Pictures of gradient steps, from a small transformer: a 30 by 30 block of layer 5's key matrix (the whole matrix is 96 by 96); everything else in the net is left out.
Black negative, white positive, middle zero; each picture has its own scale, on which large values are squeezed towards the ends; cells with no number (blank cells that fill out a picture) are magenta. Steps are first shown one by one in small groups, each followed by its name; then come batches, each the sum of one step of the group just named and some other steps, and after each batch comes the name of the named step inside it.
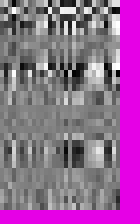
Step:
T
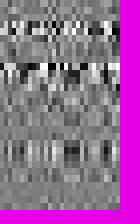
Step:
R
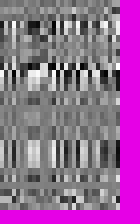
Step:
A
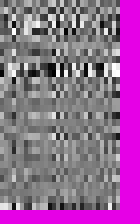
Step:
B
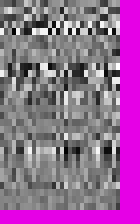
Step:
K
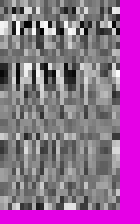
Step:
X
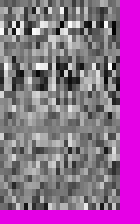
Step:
R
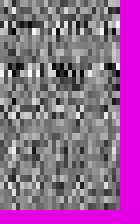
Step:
T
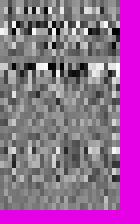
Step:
R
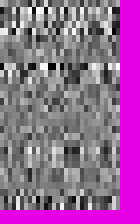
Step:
R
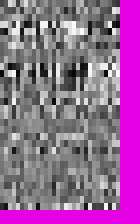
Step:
X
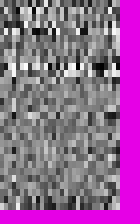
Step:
B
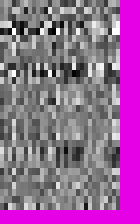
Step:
T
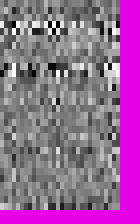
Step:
B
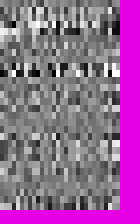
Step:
B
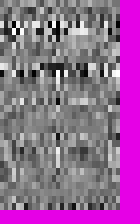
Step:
B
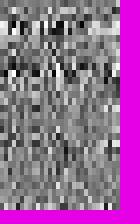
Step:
T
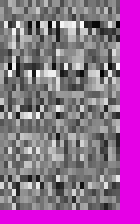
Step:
A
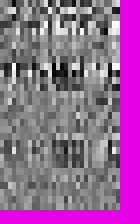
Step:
T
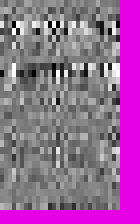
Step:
B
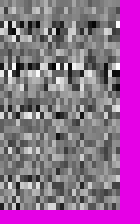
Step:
R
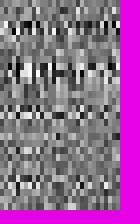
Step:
X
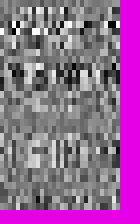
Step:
A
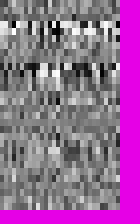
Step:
A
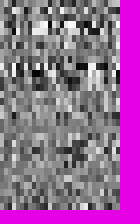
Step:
T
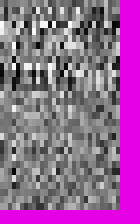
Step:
X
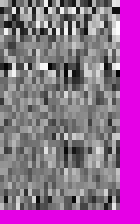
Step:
T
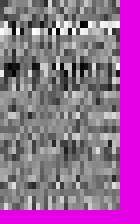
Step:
K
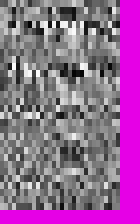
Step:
X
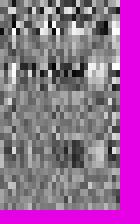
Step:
T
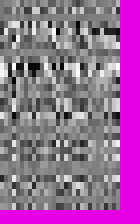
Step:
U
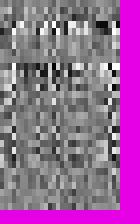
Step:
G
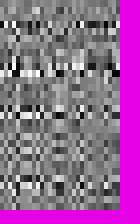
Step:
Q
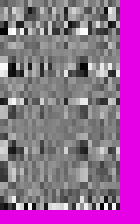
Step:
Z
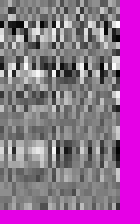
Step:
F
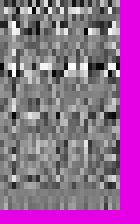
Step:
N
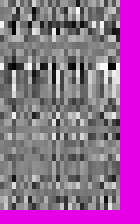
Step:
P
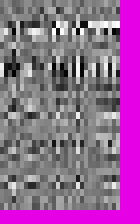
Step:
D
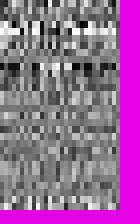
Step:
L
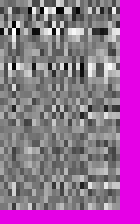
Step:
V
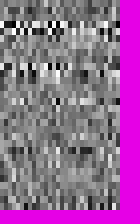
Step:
Z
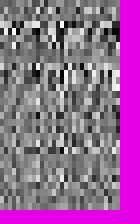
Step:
V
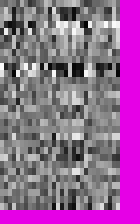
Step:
D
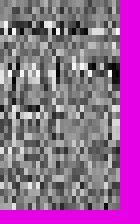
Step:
Q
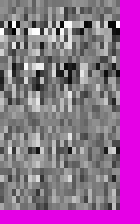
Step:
F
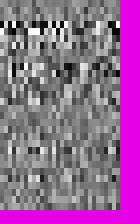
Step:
F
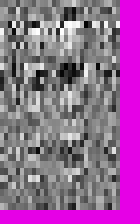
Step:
D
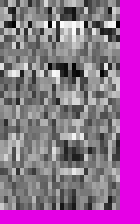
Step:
F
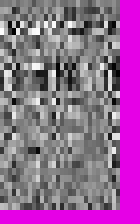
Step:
G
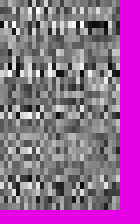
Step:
Q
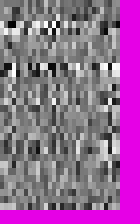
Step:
G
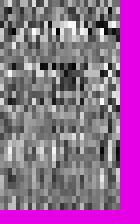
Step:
F
